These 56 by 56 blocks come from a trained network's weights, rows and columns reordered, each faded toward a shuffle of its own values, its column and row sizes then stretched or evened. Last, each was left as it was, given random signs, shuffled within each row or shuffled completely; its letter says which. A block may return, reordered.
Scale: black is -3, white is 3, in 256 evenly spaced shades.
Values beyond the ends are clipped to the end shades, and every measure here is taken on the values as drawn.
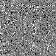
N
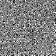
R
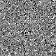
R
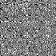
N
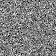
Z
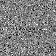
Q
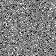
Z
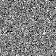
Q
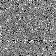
Q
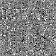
N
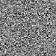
N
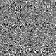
N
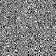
N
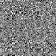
N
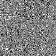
R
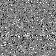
Q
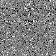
R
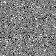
Q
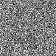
Q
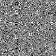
N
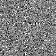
R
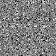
R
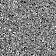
Z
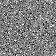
Z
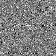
Q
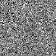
R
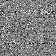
Q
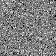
Q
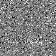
Q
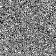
Q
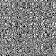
N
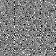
N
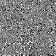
N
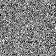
R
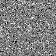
Q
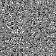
N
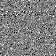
Q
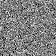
Z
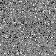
Q
